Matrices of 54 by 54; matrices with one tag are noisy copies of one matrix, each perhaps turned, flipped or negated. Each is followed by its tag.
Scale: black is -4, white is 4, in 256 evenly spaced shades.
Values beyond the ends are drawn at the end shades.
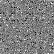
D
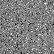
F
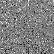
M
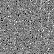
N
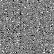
D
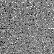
M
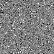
N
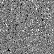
F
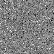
N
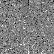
M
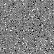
N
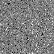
F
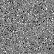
N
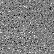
F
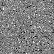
F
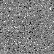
F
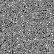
N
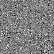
N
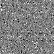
D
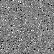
N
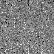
M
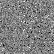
F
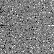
M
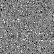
D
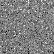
M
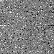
M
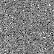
N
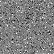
D
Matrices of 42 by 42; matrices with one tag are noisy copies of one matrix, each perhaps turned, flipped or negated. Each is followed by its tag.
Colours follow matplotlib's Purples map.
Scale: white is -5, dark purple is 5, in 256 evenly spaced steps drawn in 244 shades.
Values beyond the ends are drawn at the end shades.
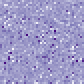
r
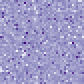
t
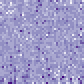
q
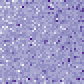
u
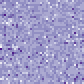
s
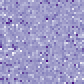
s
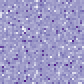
t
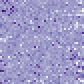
q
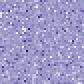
t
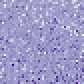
u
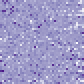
q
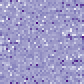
s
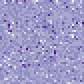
r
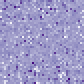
s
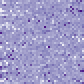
q
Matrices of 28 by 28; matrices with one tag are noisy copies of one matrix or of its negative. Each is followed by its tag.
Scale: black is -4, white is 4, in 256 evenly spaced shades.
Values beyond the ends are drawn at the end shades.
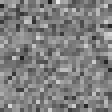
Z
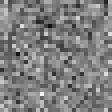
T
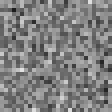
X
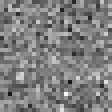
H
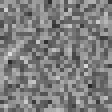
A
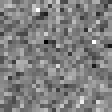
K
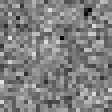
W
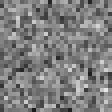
X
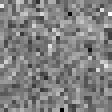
Z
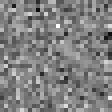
Z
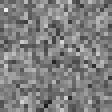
A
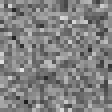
X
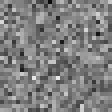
K
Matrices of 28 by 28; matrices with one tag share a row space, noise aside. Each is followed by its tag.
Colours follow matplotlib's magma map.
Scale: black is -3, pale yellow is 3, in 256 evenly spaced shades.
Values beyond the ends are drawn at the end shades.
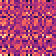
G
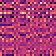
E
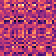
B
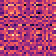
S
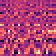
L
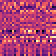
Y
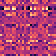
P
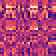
P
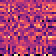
L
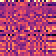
L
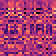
S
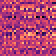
Y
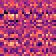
S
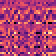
L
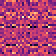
P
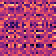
S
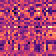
L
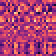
L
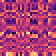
P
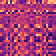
L
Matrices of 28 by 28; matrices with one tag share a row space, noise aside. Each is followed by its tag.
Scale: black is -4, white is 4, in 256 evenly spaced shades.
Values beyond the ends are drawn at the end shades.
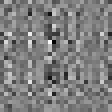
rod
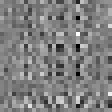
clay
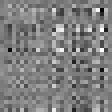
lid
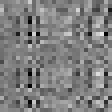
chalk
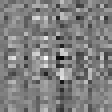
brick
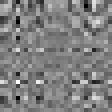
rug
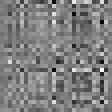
lid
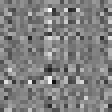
rod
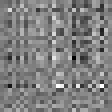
lid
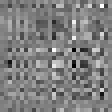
lid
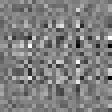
clay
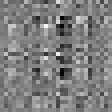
brick
